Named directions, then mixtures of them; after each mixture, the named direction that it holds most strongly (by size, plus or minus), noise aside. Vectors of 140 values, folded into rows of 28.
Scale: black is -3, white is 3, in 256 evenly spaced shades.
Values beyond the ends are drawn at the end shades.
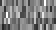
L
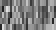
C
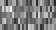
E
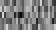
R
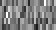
L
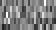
L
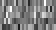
L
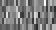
L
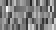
E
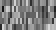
C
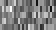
E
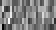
C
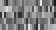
R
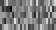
E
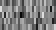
R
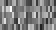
E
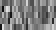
C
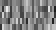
C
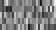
E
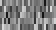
L
